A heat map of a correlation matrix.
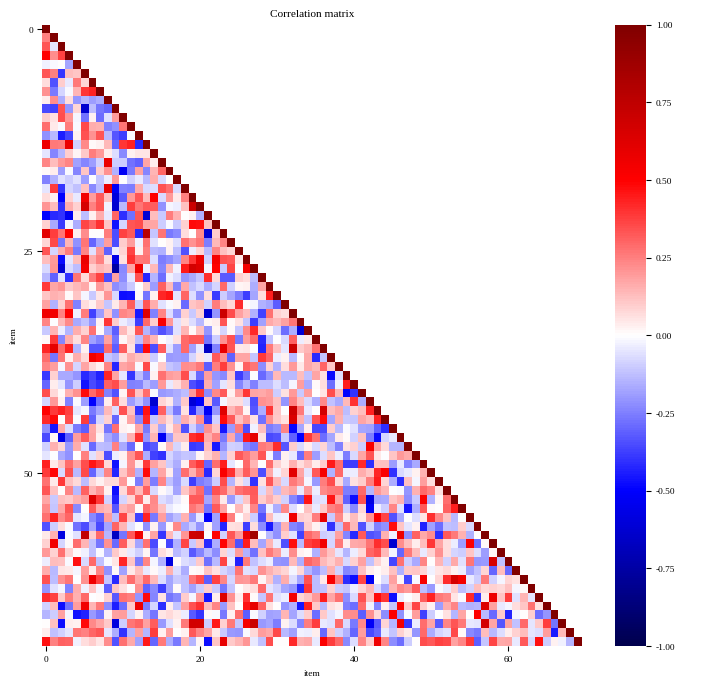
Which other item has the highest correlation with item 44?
32
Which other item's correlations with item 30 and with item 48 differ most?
15
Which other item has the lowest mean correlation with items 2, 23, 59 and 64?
21
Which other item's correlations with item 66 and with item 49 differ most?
56
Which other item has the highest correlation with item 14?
19
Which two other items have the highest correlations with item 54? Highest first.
62, 53
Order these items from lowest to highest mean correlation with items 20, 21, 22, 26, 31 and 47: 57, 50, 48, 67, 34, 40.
40, 34, 50, 48, 67, 57
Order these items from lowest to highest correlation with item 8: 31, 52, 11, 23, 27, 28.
28, 11, 31, 52, 27, 23
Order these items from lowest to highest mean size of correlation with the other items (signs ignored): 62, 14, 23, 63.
63, 14, 62, 23
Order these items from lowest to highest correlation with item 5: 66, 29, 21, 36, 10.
66, 10, 21, 36, 29
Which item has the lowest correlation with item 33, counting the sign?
34
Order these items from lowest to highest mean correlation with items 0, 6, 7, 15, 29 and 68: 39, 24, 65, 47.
39, 24, 47, 65
